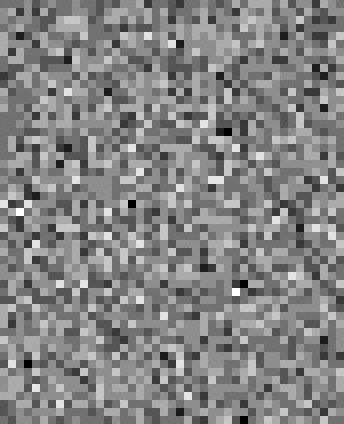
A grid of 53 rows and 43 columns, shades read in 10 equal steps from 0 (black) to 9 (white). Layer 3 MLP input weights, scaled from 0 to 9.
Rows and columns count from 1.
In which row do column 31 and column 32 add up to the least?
53
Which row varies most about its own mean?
26
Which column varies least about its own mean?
20
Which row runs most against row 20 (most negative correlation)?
23
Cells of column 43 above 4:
25
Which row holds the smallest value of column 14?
12
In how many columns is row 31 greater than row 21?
12
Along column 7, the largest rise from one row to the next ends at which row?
13
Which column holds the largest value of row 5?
19
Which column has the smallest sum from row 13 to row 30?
31
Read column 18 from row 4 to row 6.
3 5 5
